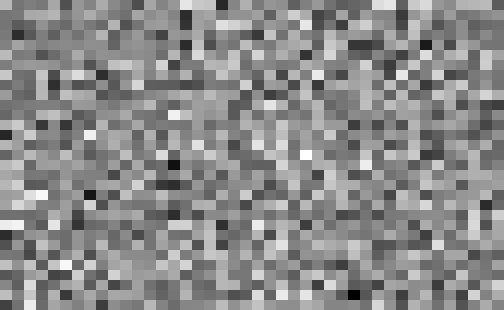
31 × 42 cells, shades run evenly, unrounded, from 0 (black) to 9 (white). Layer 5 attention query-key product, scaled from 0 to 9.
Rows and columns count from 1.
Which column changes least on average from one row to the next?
13
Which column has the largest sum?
24
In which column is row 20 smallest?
8
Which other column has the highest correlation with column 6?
34
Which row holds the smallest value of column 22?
4
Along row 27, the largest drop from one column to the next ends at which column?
7
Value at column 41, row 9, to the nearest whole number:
5
